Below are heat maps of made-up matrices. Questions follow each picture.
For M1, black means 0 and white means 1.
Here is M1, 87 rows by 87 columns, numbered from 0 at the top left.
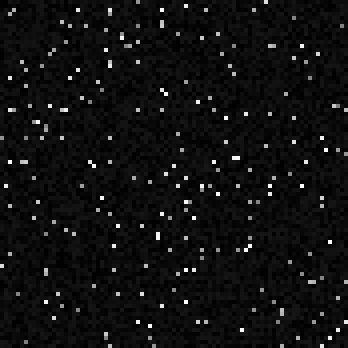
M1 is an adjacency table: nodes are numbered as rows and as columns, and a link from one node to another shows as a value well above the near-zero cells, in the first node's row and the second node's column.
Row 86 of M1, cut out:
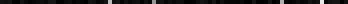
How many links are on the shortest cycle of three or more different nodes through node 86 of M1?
4
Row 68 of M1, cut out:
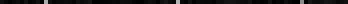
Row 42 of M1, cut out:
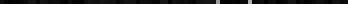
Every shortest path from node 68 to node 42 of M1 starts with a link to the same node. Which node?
node 44
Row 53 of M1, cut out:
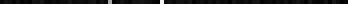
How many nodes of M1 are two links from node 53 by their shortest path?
10
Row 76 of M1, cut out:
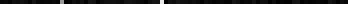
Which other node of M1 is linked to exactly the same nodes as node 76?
node 5
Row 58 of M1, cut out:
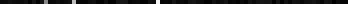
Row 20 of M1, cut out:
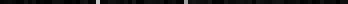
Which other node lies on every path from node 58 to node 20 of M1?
node 46
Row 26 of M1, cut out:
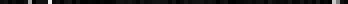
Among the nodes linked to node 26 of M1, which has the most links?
node 84
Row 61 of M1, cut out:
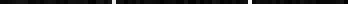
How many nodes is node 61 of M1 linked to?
2
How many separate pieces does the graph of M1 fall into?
5
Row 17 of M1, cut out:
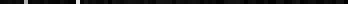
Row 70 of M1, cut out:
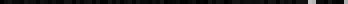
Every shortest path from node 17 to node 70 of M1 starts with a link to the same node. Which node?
node 19
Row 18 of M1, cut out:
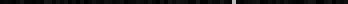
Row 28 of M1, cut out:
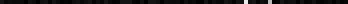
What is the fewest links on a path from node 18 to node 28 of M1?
4
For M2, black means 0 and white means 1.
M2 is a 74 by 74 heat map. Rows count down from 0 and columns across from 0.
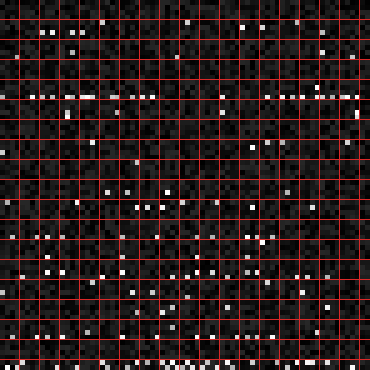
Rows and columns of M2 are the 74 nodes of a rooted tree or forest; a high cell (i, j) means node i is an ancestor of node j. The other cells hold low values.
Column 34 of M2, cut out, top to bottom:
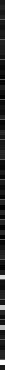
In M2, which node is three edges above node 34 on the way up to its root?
55
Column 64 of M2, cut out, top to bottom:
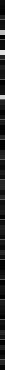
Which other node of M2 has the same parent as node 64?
14
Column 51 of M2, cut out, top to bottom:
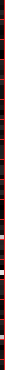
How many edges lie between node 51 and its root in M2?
3
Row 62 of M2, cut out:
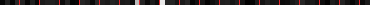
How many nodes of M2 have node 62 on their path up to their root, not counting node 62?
2
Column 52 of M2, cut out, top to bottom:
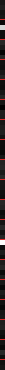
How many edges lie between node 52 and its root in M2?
2
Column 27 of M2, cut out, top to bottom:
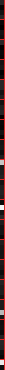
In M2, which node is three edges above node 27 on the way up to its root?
41
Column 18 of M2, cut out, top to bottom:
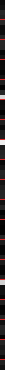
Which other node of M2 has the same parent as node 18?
53
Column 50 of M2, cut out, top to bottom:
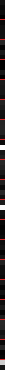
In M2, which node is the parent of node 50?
29
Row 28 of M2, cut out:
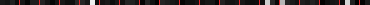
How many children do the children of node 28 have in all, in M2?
2
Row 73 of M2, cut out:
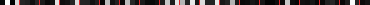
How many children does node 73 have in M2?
4
